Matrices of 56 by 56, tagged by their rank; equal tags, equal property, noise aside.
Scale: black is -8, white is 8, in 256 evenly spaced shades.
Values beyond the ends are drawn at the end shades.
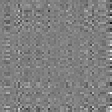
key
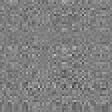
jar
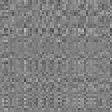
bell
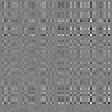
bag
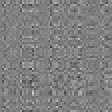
jar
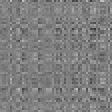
key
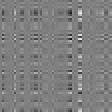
bag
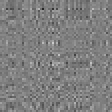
bell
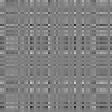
bag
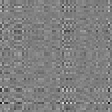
key
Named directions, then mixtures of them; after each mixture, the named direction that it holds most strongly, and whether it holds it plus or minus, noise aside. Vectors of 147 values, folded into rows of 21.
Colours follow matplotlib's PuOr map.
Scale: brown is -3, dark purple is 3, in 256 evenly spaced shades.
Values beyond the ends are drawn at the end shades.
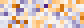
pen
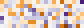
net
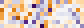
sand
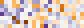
pen, plus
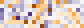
sand, minus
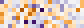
sand, plus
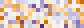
sand, plus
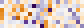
sand, plus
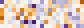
sand, plus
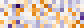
pen, minus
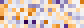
sand, plus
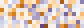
net, plus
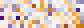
sand, minus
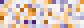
net, minus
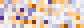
sand, minus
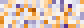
net, minus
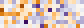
sand, plus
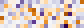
net, minus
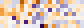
sand, plus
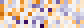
sand, plus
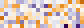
pen, plus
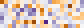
net, plus
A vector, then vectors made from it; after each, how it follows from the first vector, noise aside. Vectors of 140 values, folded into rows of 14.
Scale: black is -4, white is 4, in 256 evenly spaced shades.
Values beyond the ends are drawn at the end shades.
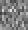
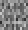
wrapped around, negated.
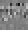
wrapped around, negated, partly zeroed.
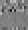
negated, partly zeroed.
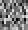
reversed, negated, scaled up.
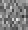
reversed.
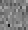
wrapped around, negated, partly zeroed.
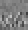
negated, partly zeroed.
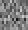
reversed, negated.
